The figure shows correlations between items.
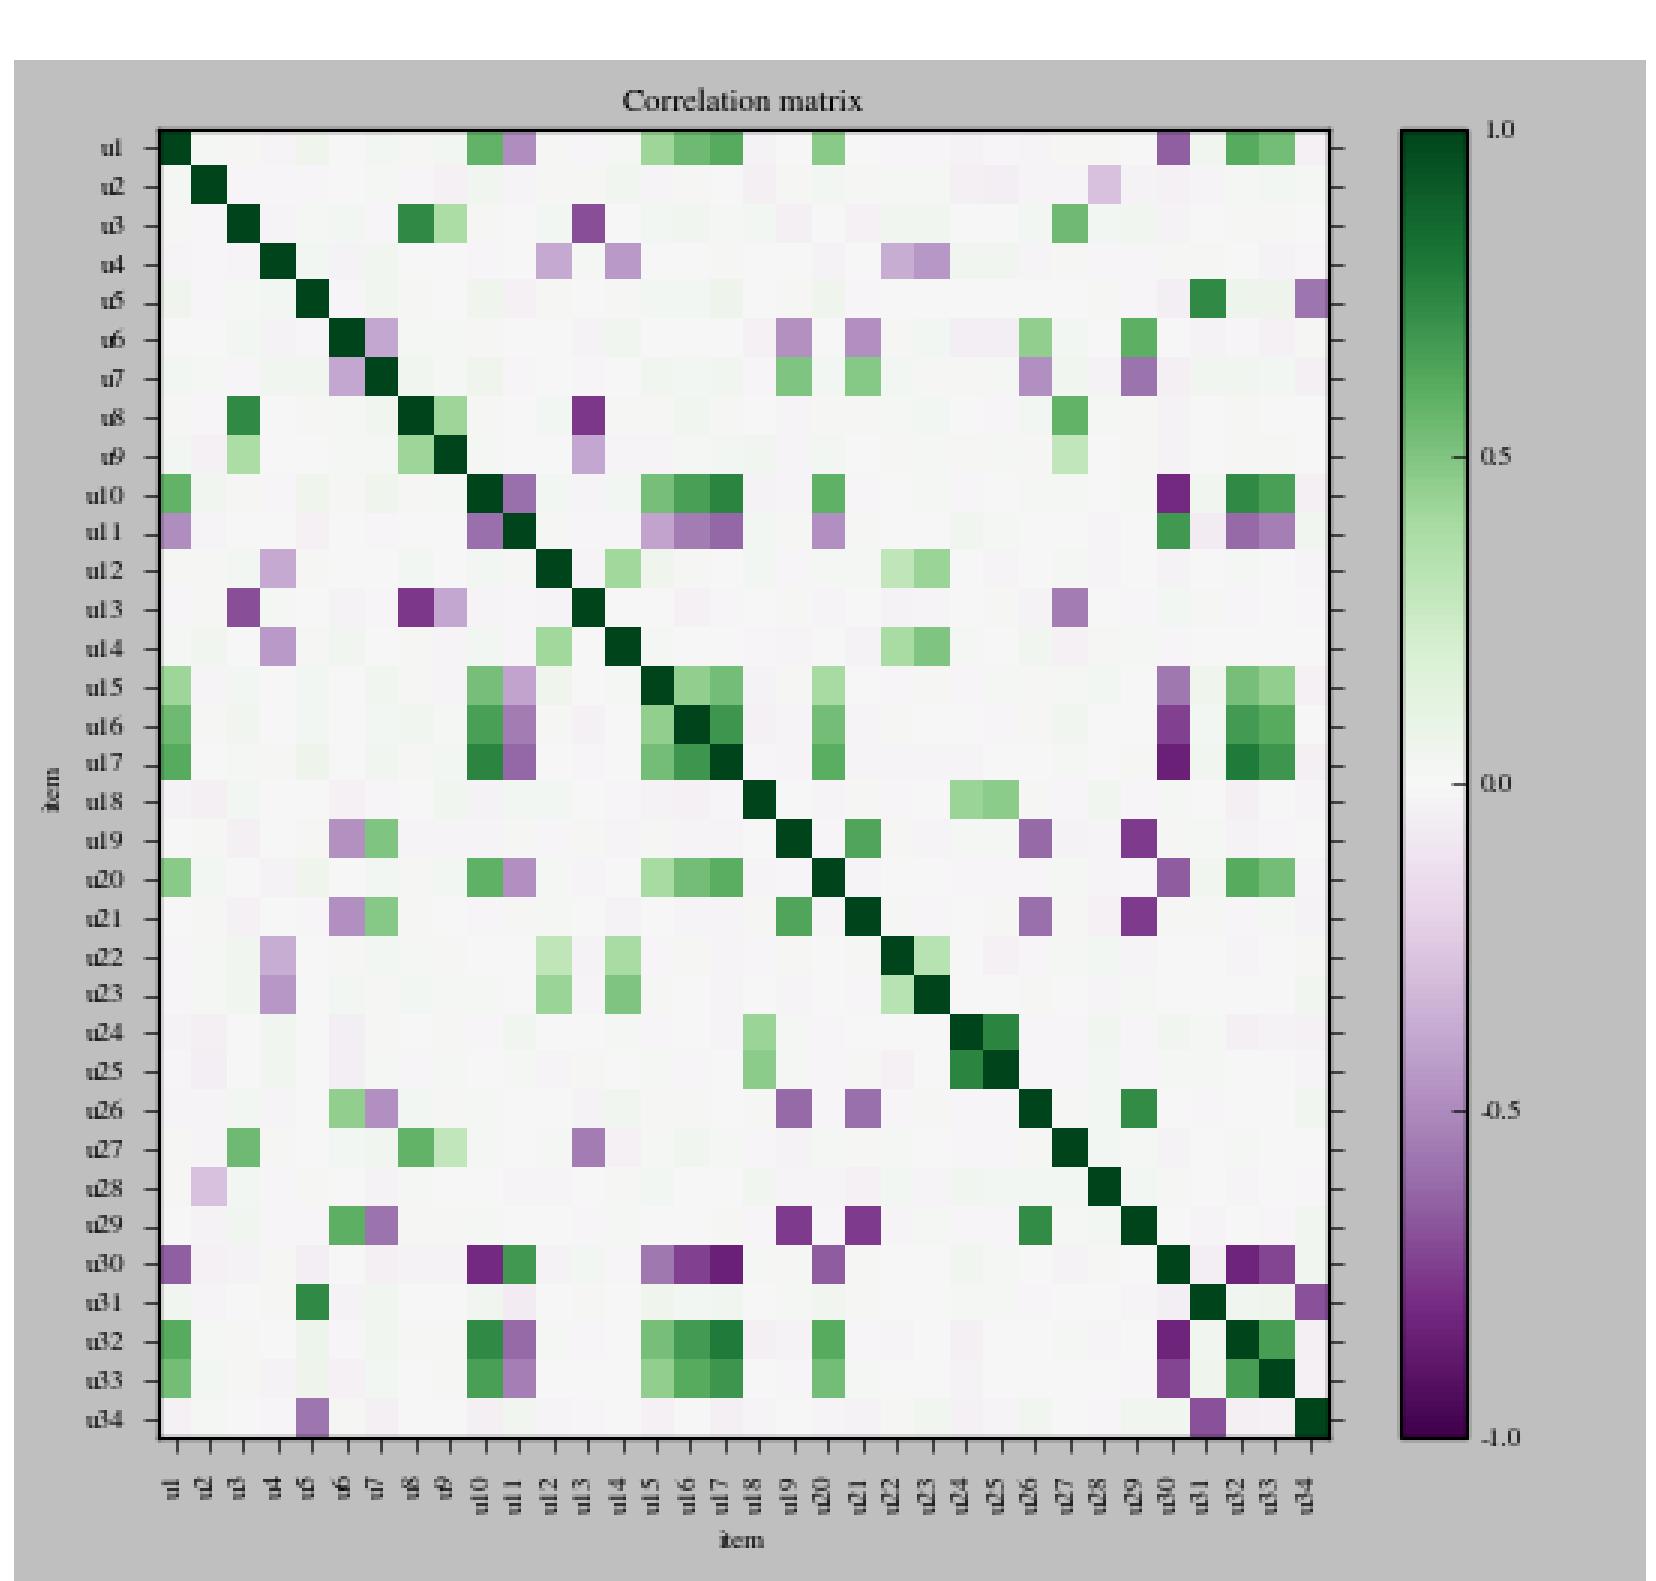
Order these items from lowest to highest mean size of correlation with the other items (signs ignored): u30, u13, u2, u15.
u2, u13, u15, u30
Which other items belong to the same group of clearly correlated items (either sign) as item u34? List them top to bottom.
u5, u31
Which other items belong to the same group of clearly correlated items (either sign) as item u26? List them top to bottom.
u6, u7, u19, u21, u29
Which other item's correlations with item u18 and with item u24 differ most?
u25
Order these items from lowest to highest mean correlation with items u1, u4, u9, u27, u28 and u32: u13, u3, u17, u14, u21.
u13, u14, u21, u3, u17
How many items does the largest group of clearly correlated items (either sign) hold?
10
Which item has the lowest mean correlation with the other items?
u30
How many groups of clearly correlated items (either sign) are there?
7
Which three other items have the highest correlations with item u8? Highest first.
u3, u27, u9
